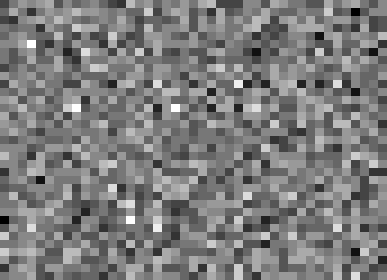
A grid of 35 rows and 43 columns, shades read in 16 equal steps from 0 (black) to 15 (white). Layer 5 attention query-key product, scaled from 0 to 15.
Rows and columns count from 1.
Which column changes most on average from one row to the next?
40
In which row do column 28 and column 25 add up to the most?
25
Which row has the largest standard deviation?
11
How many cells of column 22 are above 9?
5
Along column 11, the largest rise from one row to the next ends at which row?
9
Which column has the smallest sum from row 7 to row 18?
43
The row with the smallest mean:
7
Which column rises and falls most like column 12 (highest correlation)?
39
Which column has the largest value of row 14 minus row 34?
20
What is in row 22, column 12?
10
